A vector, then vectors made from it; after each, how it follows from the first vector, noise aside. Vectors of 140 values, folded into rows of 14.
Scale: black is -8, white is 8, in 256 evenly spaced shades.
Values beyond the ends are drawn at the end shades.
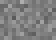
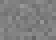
reversed, negated, shrunk.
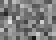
reversed, negated, scaled up.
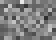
scaled up.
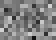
reversed, negated, scaled up.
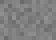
negated, shrunk.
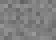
negated, shrunk.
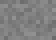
negated, shrunk.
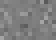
wrapped around, partly zeroed.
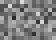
scaled up.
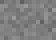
negated, shrunk.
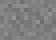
negated, shrunk.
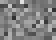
scaled up.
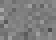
wrapped around, partly zeroed.
